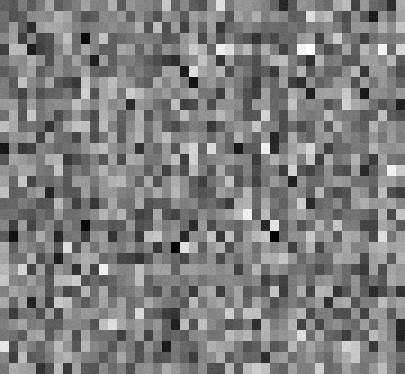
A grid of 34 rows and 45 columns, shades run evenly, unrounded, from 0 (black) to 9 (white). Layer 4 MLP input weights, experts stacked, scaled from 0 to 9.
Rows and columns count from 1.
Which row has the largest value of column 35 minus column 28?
14
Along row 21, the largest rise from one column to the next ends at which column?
31
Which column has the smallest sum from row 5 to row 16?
29
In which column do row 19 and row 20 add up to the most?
28
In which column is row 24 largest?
32
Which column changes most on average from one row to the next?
25
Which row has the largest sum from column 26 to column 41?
5
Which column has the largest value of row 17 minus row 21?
10
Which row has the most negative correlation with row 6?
1
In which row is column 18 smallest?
23
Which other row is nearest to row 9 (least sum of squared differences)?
13
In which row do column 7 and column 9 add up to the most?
26
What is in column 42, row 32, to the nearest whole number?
2
